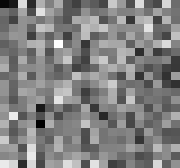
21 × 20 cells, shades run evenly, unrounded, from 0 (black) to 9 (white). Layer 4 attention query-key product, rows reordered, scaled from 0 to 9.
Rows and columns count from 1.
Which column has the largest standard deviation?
5
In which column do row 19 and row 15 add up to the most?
2
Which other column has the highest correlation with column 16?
19
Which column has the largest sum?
7
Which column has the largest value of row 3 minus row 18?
16
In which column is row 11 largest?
13
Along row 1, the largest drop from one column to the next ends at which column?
4
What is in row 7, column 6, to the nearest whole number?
3
